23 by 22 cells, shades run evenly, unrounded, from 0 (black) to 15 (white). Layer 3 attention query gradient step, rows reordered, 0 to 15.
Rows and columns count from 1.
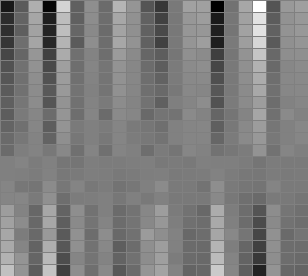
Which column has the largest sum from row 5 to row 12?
19
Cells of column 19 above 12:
4
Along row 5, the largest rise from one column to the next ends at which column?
5
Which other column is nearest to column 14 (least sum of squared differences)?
21
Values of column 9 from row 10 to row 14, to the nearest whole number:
8 8 8 8 7
